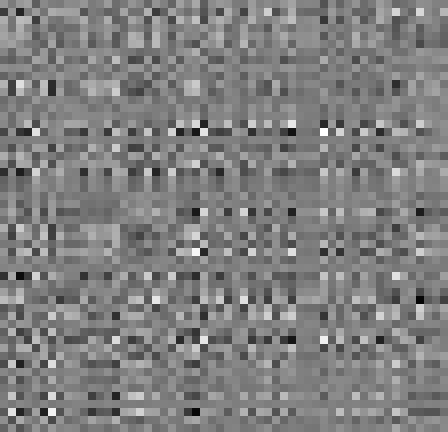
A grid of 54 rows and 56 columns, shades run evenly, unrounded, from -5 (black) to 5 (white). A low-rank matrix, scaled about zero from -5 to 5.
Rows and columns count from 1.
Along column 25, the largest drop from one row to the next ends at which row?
17
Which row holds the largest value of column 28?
38
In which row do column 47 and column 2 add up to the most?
52
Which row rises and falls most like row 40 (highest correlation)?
14
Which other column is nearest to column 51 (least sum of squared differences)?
46
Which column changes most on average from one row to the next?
25
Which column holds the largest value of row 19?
15
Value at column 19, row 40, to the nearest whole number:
0
